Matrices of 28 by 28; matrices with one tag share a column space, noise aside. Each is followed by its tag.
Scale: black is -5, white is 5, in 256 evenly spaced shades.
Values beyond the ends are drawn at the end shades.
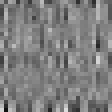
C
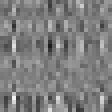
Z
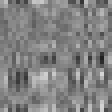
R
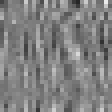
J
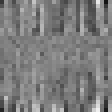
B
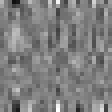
C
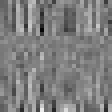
B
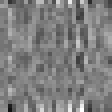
C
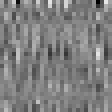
J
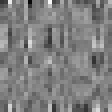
C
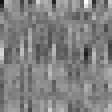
J
